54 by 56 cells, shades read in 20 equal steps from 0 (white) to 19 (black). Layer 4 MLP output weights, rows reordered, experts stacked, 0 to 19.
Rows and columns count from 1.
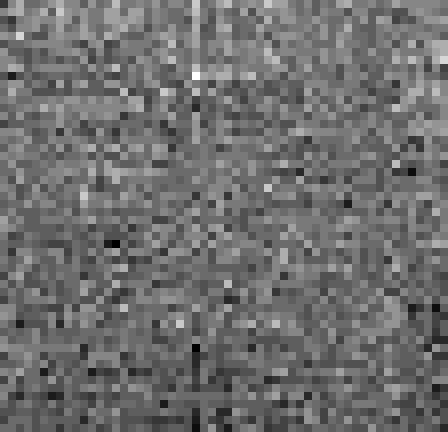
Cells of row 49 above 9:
47
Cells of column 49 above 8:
44
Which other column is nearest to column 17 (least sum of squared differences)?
18
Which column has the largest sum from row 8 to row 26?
48
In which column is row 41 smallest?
23
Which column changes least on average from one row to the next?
26
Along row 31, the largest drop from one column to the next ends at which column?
16
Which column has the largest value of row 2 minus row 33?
50
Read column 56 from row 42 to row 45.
12 16 11 15
